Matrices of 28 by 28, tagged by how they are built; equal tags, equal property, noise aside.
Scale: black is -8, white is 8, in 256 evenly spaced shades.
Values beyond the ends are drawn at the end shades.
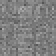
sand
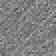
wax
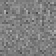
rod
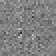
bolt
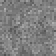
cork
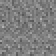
rod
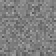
rod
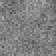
cork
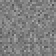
rod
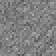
wax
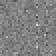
bolt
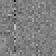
bolt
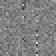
bolt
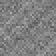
wax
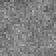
cork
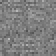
sand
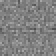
rod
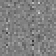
bolt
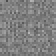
sand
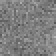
cork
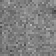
cork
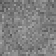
cork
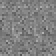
rod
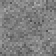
cork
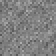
wax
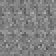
rod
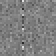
bolt
